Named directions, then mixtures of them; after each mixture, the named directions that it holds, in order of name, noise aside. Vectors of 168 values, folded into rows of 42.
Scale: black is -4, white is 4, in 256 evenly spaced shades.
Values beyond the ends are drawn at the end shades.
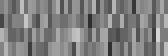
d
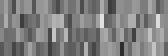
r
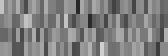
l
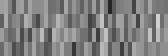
d, l, r.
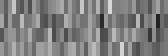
d, r.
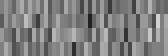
d, l, r.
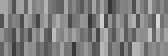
d, l, r.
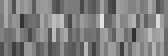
r.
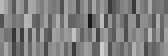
d, l, r.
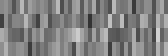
d.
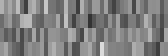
l.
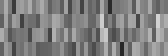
d, r.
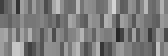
d, l, r.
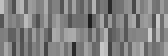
d, l, r.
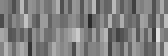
d.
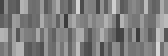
d, l.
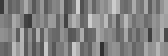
l.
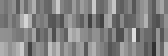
d, r.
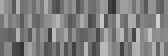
l, r.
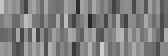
l.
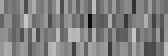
d, l, r.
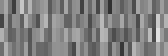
d, r.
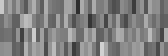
l.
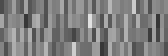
d, l, r.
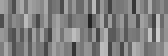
d, l, r.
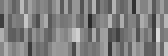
d.
